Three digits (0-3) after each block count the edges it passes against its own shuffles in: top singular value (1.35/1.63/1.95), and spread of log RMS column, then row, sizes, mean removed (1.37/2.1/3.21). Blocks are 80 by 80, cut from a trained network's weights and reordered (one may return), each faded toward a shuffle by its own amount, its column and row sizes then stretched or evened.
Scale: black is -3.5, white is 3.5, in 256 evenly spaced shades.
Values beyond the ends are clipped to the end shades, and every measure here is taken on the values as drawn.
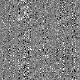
0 3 1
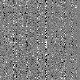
1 3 1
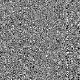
1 2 1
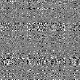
3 2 3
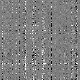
2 3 2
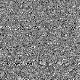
0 0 2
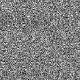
2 1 0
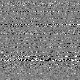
2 0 3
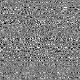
2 0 3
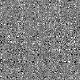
0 2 2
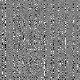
1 3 2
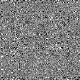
1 1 2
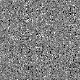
0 2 1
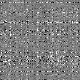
1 2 3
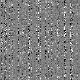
1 3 1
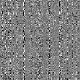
3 3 1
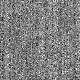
1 1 0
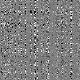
1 3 2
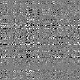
2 2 3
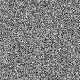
1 0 0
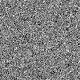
1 0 0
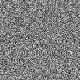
2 0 0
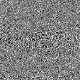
1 1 2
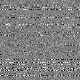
1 0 3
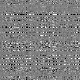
2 2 3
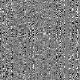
2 3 1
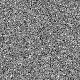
0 0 0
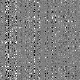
1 3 2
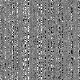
2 3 1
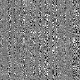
1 3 1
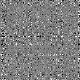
1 3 2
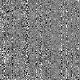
2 3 1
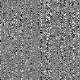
0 3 1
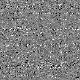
0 1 2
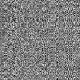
3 2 0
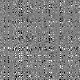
3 3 2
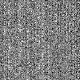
2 1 1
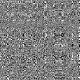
3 2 2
